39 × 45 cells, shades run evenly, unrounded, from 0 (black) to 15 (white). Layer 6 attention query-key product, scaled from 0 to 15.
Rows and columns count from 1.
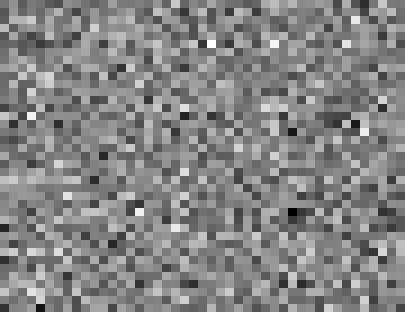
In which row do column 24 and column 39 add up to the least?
15
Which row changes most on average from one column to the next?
6
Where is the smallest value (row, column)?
27, 33
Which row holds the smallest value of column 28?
24
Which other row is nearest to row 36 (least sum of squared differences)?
3
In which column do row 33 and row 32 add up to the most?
35
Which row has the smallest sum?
29
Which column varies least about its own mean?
28
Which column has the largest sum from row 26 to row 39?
20
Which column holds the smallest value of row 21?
4
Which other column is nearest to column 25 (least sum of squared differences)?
36
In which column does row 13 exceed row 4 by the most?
43
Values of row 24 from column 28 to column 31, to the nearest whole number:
4 8 9 7
